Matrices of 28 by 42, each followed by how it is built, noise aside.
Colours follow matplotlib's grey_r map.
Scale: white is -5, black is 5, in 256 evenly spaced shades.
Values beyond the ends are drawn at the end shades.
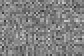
low rank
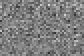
low rank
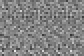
repeating columns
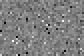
sparse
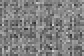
blocks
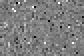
sparse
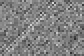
Hankel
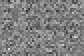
blocks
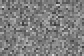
repeating columns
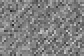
Hankel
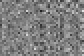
low rank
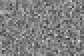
noise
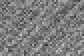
Hankel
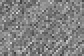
Hankel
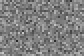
repeating columns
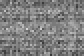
blocks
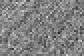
Hankel
